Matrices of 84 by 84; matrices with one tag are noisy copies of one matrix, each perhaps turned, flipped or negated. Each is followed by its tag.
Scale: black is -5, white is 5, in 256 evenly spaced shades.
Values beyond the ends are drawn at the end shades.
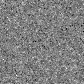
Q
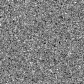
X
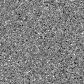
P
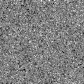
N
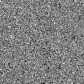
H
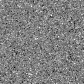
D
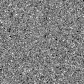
D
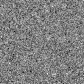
D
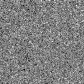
N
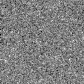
N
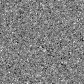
P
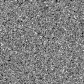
P
